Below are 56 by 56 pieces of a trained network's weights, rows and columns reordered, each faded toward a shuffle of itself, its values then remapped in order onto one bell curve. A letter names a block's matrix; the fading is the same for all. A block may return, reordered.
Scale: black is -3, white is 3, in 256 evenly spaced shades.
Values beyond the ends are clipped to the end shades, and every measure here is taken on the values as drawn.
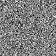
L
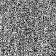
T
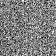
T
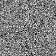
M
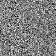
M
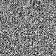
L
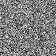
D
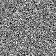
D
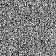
T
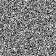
M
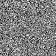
L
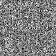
T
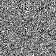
M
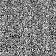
T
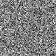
M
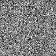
M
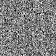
T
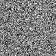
D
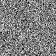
L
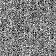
T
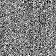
T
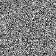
M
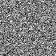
D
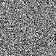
M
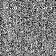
T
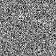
M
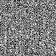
T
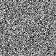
D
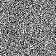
M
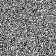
D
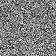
D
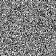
D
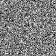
M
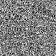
L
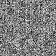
T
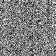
T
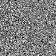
M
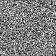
L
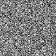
M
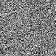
L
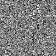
M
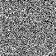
D
